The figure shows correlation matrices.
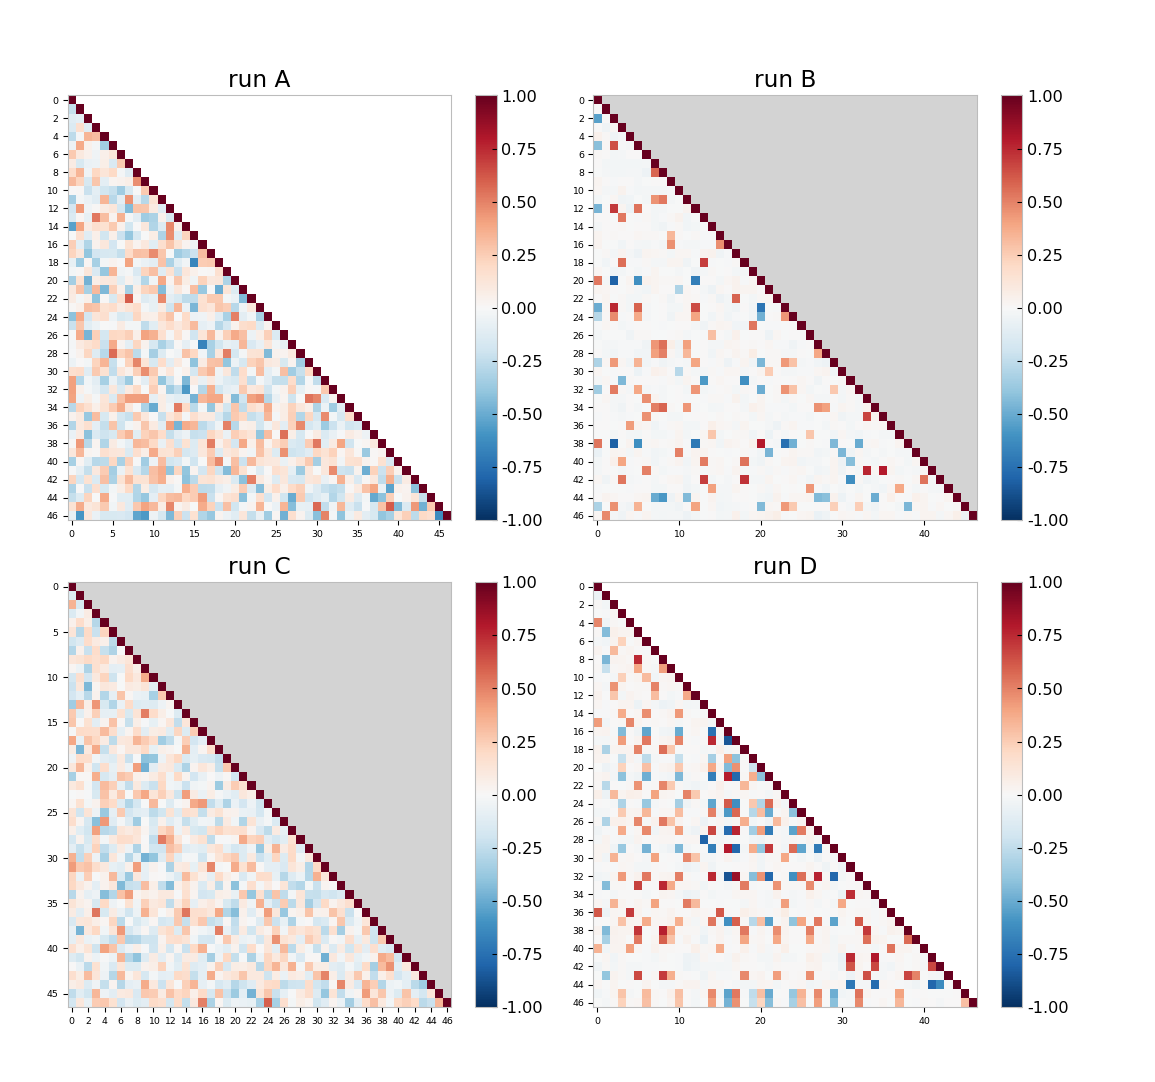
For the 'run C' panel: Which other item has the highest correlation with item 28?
11
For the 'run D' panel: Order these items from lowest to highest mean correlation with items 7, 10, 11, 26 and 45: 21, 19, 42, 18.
21, 19, 42, 18
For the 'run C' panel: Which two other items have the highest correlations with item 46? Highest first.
24, 16
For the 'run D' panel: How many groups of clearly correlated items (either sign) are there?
6
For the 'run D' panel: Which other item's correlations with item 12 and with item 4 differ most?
36
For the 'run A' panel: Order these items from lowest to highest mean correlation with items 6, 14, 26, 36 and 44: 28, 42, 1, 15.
42, 15, 1, 28
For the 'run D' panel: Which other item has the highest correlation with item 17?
32
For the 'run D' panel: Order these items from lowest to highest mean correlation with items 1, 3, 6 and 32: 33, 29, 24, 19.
29, 24, 19, 33
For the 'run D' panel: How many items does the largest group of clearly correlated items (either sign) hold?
17
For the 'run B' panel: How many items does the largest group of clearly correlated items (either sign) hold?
11
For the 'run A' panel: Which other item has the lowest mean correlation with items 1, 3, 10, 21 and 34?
18
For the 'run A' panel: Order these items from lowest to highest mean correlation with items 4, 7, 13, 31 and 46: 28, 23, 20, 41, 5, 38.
38, 5, 28, 20, 23, 41
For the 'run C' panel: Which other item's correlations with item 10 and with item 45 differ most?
12
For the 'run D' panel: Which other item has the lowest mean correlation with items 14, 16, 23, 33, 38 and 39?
1
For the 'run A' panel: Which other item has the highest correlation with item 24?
20
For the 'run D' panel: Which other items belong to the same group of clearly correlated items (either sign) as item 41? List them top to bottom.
31, 34, 42, 44
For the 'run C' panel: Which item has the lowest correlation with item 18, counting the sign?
1
